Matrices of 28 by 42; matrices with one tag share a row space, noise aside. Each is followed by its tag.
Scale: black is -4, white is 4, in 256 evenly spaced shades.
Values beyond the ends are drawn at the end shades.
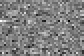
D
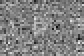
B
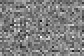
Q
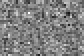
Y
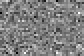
B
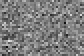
Y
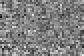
D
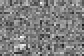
Q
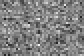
Y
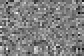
B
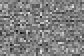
Q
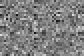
B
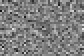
D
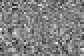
D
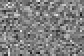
Y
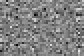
B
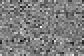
Q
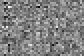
Y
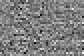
Q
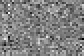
Y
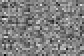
Y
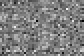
D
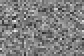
D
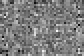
B
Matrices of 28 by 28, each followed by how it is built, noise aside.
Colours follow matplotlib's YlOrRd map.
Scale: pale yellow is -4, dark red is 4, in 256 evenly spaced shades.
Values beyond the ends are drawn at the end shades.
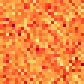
Toeplitz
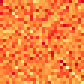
diagonal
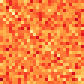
diagonal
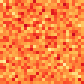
diagonal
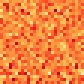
repeating columns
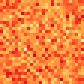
Toeplitz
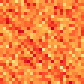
Toeplitz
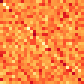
diagonal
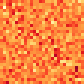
banded
